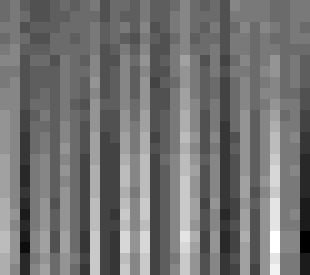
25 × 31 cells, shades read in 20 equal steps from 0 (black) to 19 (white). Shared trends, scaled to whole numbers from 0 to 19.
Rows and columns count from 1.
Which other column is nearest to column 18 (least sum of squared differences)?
22
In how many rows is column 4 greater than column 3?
21
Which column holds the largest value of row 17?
28
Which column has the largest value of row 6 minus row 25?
31
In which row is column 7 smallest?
2
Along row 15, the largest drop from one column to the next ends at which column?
16
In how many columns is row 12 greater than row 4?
19
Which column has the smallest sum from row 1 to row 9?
23
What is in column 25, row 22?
13
